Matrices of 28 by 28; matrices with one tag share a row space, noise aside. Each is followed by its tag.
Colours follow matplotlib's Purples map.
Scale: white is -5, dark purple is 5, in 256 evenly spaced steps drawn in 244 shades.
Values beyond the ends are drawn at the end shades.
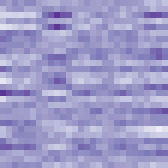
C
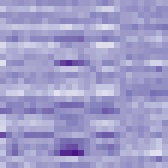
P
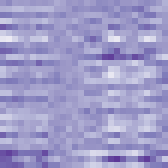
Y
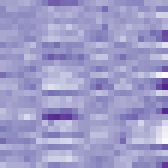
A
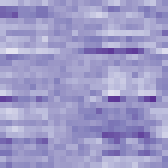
Y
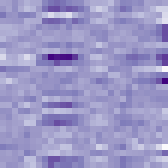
A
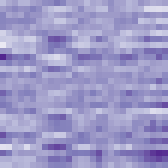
C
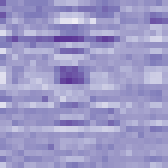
P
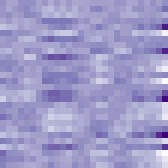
A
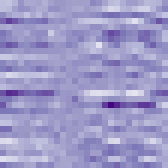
Y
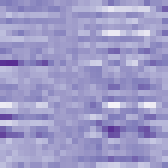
Y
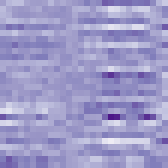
Y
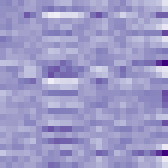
A
